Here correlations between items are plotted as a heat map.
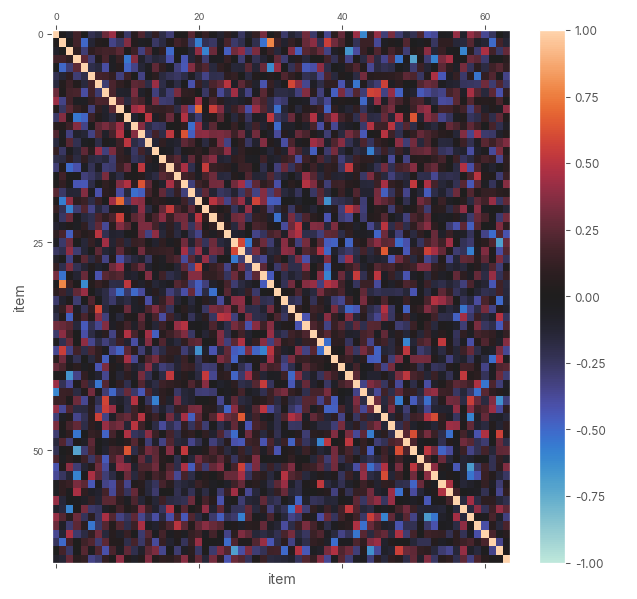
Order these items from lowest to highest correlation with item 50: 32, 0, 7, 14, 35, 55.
55, 0, 7, 32, 35, 14
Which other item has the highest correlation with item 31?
4
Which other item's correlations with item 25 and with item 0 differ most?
26
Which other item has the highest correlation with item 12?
18
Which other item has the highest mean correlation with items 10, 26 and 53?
46
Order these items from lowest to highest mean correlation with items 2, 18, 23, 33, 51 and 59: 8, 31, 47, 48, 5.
5, 31, 47, 48, 8
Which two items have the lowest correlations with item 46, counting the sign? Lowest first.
58, 19
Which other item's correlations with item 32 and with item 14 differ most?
62
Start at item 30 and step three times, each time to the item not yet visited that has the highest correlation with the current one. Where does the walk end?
49
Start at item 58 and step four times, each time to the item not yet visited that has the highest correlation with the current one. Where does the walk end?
29
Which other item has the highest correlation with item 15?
22
